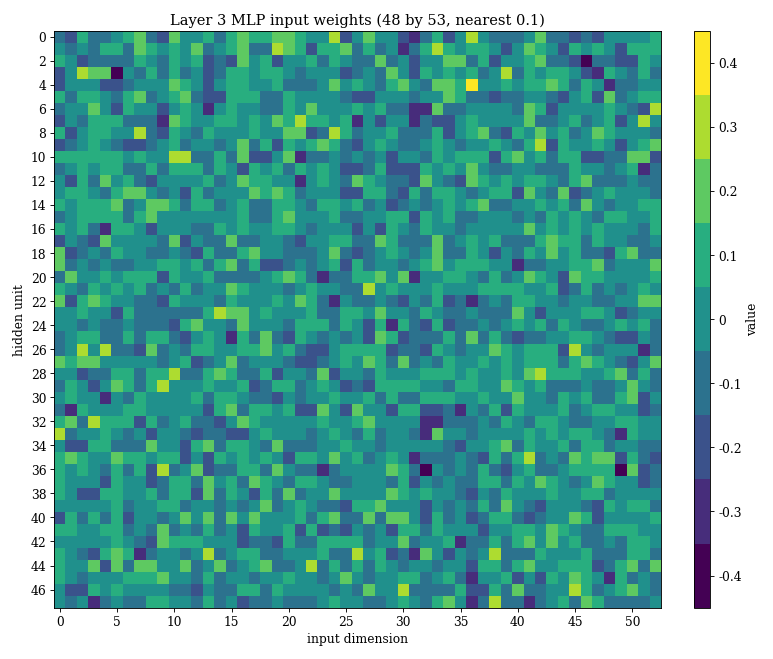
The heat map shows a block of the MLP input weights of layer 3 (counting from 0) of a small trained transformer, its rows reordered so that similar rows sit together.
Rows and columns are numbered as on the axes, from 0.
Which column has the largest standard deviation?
36
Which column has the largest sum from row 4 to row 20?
10
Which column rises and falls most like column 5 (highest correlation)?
50
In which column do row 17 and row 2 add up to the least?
46
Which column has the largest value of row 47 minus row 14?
38
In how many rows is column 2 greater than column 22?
23
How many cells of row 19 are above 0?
18
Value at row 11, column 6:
-0.1
